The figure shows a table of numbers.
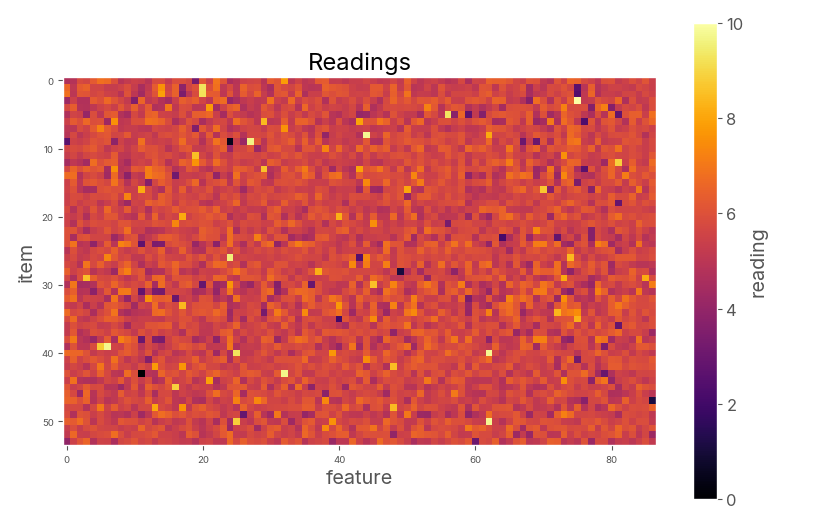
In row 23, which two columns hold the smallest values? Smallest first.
64, 72
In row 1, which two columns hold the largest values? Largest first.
20, 14
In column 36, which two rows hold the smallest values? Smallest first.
30, 45
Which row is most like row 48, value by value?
42
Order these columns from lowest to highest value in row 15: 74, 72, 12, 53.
12, 72, 53, 74
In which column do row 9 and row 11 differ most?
24
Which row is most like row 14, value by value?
32
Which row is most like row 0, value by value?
7
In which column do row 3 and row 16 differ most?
75
